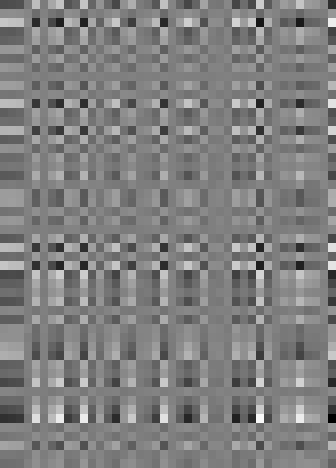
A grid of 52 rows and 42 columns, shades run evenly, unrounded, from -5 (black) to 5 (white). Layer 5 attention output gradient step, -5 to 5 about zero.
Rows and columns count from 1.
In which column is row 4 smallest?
42
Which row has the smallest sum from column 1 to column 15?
47
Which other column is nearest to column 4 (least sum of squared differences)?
6
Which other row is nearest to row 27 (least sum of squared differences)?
4
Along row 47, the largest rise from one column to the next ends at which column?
33
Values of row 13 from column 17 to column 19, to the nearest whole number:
1 0 0
